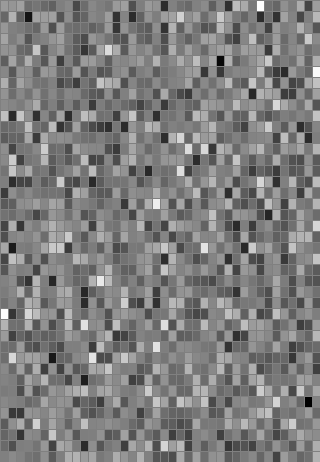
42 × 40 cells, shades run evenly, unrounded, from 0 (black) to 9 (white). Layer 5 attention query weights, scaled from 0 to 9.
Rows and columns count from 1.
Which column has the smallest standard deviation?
18
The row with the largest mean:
36
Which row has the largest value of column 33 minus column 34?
1
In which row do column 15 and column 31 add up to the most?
30
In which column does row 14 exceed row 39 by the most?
24
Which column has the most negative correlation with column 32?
2
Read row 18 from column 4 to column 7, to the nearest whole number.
5 4 4 4
